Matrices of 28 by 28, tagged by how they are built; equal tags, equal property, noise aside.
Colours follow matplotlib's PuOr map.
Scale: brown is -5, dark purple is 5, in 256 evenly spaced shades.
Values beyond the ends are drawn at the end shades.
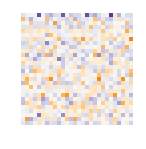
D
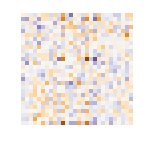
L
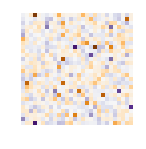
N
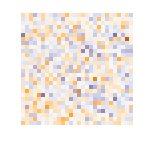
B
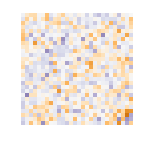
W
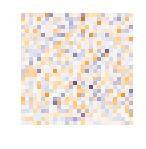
W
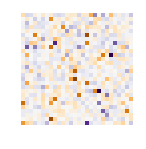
N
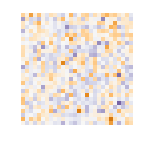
B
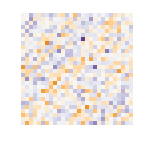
W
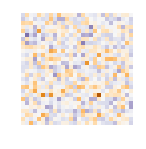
D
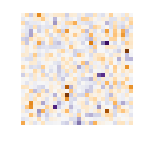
N
